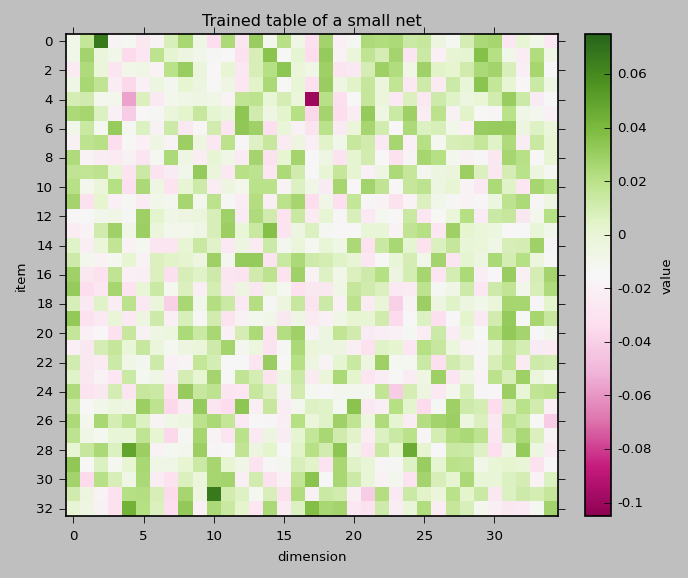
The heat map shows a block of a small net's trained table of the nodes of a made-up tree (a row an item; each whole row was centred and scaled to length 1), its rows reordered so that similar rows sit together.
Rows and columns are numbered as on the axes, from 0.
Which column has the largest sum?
31
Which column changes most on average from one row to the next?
14
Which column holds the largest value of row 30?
17
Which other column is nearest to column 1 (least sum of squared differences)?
29
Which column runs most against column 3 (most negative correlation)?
8
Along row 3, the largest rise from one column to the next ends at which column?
18
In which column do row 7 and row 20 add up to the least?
3
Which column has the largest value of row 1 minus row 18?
23
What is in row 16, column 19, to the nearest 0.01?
-0.01
